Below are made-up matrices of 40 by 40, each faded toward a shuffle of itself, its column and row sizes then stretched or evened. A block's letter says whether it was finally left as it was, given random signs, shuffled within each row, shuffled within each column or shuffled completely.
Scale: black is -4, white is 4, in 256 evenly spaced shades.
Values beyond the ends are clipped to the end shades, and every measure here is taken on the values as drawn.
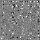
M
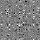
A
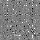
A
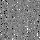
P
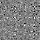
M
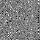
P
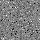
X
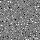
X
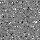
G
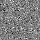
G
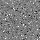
X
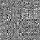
A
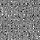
A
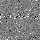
G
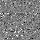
G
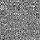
A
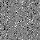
P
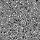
P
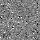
P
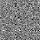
A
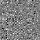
A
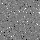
X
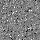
X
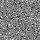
X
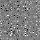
M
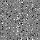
P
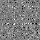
M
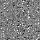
P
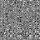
A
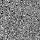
P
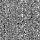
P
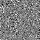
P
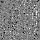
P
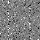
P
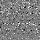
G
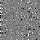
A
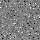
X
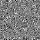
M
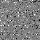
G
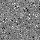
X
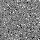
X
